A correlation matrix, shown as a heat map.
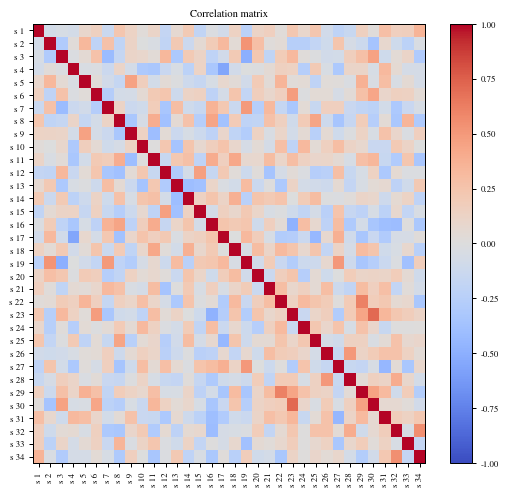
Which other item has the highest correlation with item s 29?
s 22
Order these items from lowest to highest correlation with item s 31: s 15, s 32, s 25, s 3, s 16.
s 16, s 15, s 3, s 25, s 32
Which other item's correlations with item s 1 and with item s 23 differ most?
s 30
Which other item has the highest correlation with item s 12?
s 15
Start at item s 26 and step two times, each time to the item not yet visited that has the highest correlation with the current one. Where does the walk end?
s 32
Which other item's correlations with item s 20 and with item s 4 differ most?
s 17
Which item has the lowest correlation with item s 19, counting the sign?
s 3
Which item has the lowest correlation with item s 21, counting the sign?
s 12
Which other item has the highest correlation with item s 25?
s 8
